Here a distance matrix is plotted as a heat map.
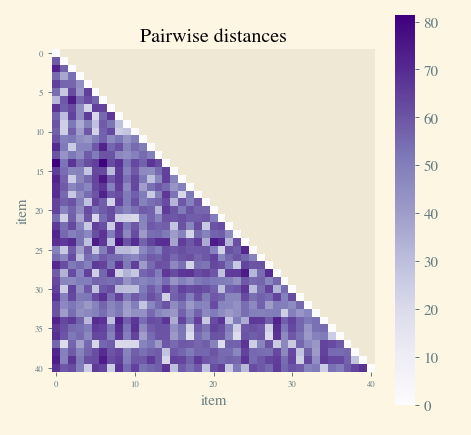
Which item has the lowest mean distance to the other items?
9
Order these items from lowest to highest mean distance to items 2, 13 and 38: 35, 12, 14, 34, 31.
12, 31, 14, 35, 34
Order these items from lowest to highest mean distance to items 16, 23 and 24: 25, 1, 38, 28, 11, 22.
22, 11, 38, 1, 25, 28
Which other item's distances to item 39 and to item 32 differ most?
14
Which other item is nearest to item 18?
16
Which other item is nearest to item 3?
26
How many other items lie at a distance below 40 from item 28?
9
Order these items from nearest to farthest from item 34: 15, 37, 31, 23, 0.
15, 23, 31, 37, 0
